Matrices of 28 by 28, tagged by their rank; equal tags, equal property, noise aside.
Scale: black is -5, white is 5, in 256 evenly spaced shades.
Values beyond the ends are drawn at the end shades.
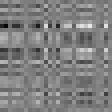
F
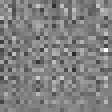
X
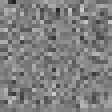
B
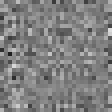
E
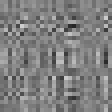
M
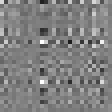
M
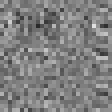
E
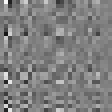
M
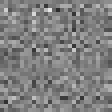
E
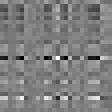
F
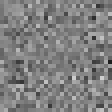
B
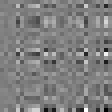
F
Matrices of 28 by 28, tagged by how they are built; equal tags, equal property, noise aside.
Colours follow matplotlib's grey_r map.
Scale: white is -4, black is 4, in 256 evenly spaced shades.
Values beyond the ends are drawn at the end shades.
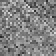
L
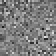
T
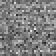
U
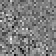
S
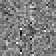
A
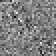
T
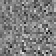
A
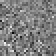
S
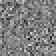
T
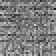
U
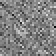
L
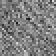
L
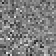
S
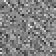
L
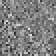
S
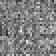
U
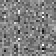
A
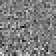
S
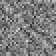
L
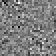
T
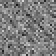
L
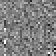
A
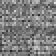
U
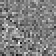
S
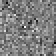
T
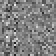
A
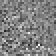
S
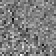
S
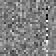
A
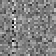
A
